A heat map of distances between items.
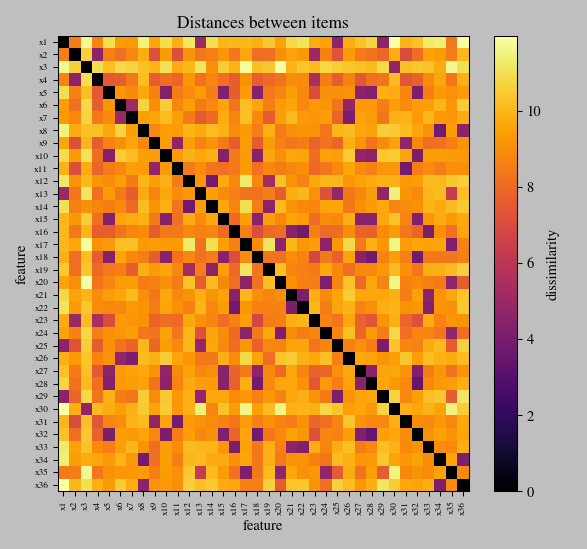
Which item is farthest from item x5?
x1
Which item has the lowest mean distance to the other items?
x18
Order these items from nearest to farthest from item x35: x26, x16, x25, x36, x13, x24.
x24, x13, x25, x16, x36, x26
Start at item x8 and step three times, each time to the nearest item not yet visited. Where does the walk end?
x20
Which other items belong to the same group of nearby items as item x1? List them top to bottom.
x13, x25, x29
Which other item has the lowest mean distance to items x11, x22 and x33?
x16
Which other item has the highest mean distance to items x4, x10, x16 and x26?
x3
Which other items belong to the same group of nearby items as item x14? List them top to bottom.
x12, x19
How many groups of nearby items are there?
10
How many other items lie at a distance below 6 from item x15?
6
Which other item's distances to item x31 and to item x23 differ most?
x11
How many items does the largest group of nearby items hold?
7
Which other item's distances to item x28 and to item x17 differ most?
x32
